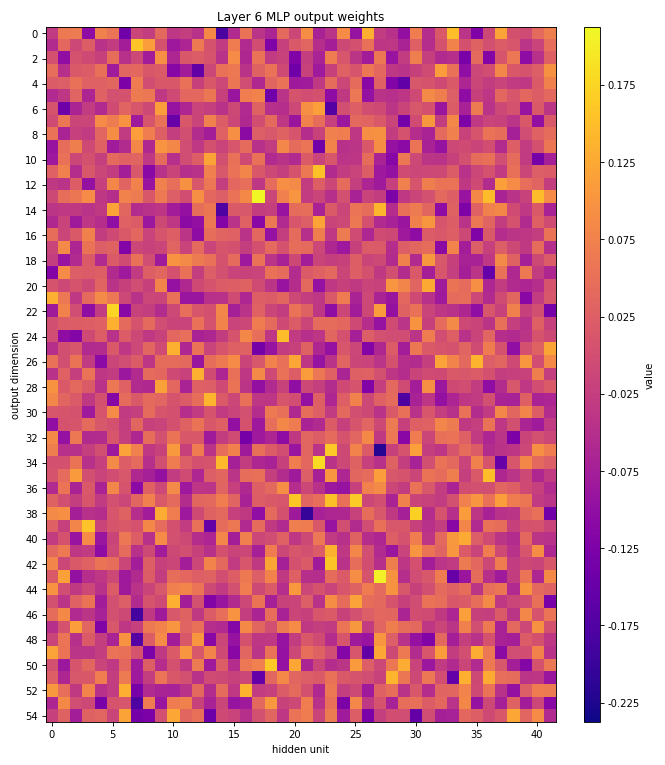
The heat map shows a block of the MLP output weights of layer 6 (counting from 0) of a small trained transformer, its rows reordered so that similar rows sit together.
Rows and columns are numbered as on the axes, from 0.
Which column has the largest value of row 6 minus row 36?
22
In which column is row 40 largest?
34
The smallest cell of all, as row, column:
33, 27
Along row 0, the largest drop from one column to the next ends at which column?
14
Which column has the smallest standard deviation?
24
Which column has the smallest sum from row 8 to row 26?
28
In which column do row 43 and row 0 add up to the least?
6
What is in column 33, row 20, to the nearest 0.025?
0.05
